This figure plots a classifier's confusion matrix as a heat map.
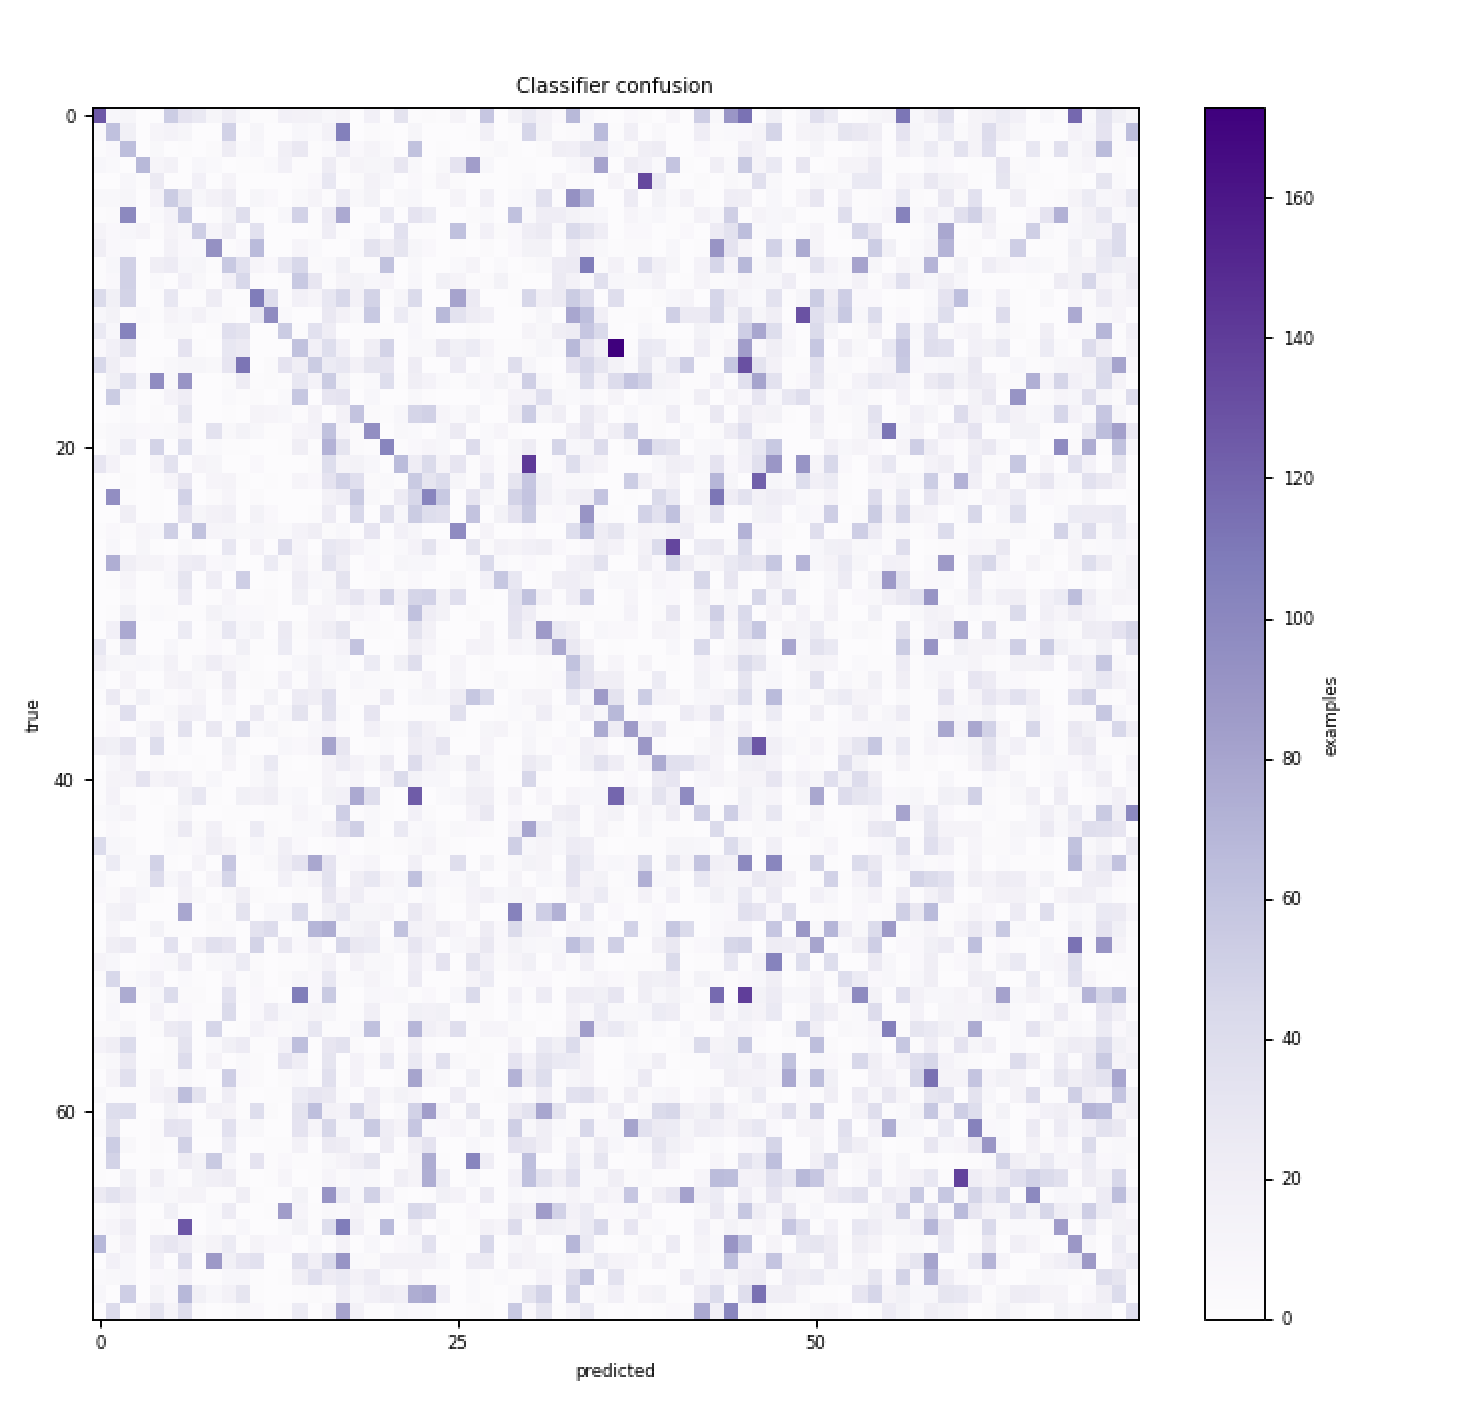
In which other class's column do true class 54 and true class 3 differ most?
26
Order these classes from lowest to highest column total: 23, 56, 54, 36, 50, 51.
51, 36, 23, 54, 50, 56
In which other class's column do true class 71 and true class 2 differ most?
46
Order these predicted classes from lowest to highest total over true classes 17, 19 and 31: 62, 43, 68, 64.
68, 43, 62, 64
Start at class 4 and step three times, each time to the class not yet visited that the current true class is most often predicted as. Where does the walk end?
22
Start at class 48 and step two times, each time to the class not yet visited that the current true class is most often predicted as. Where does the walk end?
58
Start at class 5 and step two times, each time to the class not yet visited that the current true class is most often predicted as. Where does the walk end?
70
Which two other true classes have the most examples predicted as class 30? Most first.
21, 43
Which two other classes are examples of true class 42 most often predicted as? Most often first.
72, 56
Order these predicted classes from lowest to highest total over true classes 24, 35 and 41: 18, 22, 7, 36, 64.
7, 64, 18, 36, 22
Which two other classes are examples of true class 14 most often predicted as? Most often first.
36, 45
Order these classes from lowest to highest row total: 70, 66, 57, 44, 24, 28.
44, 28, 70, 57, 66, 24
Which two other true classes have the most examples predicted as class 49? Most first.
12, 21
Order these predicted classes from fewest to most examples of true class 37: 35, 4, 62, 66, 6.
66, 4, 6, 62, 35
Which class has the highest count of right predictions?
0
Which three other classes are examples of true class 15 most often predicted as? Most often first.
45, 10, 71
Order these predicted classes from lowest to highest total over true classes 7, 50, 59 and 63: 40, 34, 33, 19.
40, 19, 34, 33
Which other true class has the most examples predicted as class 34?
9
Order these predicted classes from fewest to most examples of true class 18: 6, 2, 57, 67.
2, 57, 6, 67
